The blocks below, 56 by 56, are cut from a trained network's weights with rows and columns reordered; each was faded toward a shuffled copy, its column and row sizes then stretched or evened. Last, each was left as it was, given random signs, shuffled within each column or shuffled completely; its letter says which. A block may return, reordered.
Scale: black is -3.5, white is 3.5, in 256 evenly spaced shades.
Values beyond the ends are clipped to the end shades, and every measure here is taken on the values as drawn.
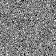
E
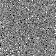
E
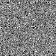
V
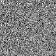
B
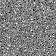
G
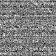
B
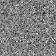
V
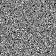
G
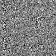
E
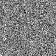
E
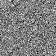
G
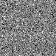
E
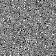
E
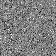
G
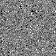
V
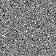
E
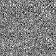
B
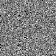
B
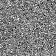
G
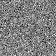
G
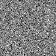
E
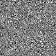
V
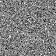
G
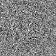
V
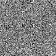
V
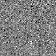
B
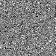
V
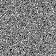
G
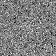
G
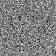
V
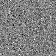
G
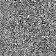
B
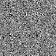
V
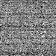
B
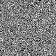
V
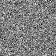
G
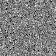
E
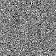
B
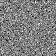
G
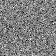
G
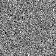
E
